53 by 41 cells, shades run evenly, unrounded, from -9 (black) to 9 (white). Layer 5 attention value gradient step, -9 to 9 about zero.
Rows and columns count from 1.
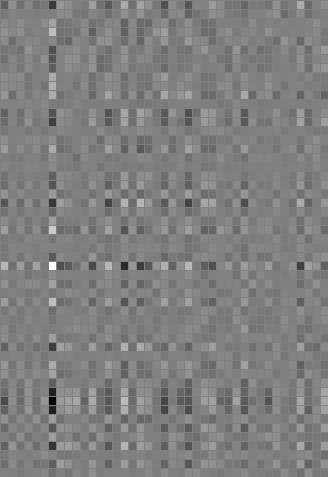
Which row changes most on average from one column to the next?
30
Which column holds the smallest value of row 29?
7
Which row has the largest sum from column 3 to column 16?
11
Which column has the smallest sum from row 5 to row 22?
39
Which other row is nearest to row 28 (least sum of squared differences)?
15
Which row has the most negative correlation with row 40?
36
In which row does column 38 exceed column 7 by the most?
45
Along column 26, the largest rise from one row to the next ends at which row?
23
